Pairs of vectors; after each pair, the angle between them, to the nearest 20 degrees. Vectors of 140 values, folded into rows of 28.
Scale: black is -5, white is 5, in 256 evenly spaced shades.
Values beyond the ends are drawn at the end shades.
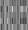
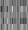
20 degrees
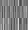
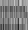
140 degrees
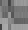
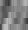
60 degrees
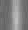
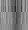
140 degrees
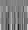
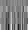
20 degrees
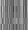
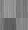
80 degrees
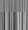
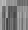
60 degrees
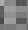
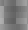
140 degrees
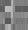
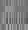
60 degrees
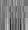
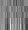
160 degrees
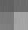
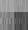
160 degrees
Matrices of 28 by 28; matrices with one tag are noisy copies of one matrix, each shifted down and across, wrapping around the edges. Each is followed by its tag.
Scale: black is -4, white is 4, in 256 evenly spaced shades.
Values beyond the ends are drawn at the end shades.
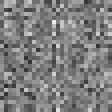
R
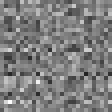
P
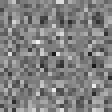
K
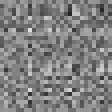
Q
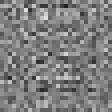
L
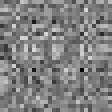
R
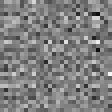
L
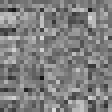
P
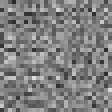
L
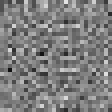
L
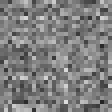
P
